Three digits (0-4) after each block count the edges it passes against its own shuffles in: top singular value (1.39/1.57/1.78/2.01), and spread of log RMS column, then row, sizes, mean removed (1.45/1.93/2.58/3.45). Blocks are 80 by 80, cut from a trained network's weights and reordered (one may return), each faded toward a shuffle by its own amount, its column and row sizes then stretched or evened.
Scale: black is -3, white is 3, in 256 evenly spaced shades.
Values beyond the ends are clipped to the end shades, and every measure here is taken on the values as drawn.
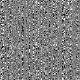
0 4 0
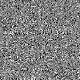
1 0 2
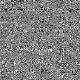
1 2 3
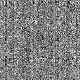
2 0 2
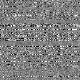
3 0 4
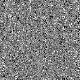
0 2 1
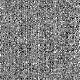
2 1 2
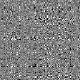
3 3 3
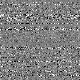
0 0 4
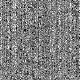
3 2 1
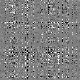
2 4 3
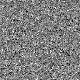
0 0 1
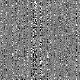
0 4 1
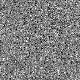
1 1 0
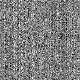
2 2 0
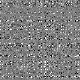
0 3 4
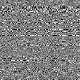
4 0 4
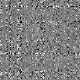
1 4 3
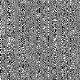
3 4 1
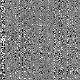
1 4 2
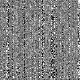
3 4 1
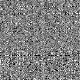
1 0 3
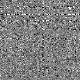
2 1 3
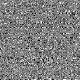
0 0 3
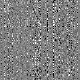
1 4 1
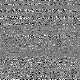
1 1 4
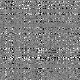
1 3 4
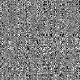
2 3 2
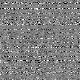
1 0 4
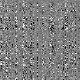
0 4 3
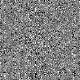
0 3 0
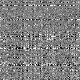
3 0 4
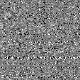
0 0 3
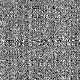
3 0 3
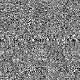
3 1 2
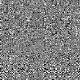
3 2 3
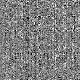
2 2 1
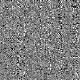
2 3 2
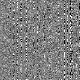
2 4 0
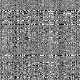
4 0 4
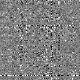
2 2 3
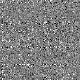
0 2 2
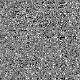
1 2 2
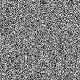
2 1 0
